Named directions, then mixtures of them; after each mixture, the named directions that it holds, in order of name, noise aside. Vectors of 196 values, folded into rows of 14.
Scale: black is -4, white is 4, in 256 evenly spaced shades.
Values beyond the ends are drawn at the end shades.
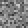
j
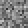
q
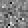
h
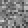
h, j, q.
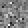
h.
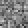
j, q.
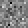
h, q.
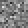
h, j.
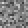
j.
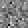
h.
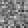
h, j, q.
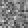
h, j, q.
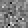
h.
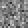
h, j.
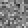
j.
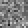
h, j, q.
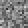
q.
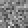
h, q.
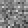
h, j, q.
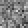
j, q.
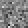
h, q.
